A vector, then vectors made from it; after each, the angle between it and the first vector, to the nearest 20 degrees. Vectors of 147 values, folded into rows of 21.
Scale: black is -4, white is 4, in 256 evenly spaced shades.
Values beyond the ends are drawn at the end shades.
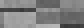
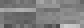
160 degrees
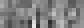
100 degrees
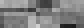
40 degrees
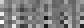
80 degrees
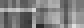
140 degrees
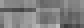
20 degrees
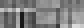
140 degrees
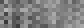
120 degrees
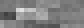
120 degrees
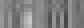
80 degrees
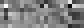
60 degrees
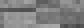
20 degrees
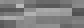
60 degrees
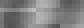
120 degrees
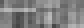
140 degrees
